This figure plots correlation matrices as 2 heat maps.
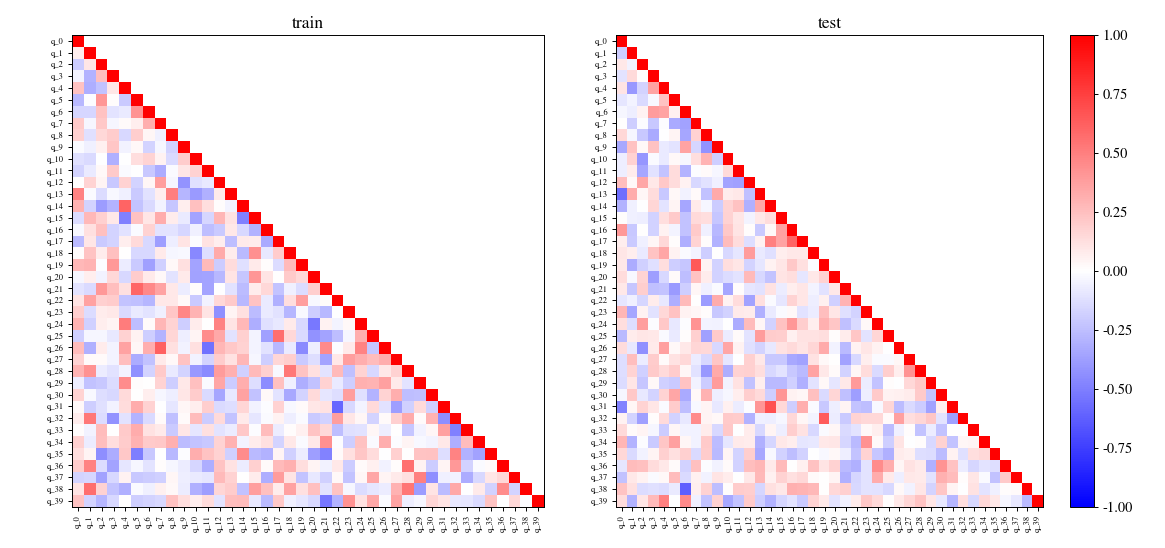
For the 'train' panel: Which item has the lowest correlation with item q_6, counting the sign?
q_19
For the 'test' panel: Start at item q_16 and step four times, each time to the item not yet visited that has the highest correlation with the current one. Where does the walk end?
q_13
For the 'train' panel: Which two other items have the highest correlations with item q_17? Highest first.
q_25, q_37
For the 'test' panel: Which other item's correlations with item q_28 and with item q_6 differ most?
q_38
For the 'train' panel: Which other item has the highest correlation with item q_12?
q_24
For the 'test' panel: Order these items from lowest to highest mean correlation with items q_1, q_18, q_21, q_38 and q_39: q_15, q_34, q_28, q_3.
q_34, q_15, q_3, q_28
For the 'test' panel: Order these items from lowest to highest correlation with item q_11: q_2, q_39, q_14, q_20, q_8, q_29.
q_2, q_39, q_20, q_8, q_29, q_14
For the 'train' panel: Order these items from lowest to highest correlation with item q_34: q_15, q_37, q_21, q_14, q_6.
q_37, q_14, q_15, q_6, q_21
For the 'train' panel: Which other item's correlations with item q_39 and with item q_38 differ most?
q_1
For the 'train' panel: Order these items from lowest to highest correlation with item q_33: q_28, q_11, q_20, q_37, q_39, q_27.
q_37, q_28, q_39, q_27, q_11, q_20
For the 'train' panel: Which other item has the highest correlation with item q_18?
q_28
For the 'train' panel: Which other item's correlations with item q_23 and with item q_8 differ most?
q_9
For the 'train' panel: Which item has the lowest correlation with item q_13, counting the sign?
q_10
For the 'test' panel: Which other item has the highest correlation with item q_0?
q_16
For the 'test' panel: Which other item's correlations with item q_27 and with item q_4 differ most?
q_1
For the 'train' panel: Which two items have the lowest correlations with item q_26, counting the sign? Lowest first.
q_11, q_19
